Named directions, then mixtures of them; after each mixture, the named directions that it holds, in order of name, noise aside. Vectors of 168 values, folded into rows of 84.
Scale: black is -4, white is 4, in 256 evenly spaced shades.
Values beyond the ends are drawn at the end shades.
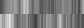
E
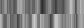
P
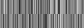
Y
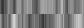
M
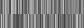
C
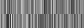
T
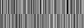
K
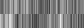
E, Y.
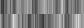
M.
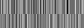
K.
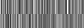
K, T, Y.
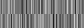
K, T.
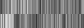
C, E.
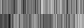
E, K, M.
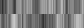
M.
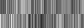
E, M, T.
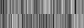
K, M, T.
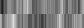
E, M.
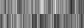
P, T.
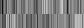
K, M, T.
